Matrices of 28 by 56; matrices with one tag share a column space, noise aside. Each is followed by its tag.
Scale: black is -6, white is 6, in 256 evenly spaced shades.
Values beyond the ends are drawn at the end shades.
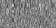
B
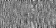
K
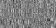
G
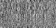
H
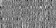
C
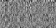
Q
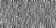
K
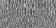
B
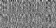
Q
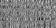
C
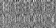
Q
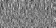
B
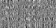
C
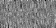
K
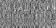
H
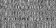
C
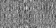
H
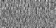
B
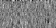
K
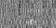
G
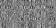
C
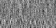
G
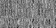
G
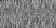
K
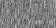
G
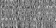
C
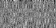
K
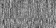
G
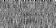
K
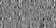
C
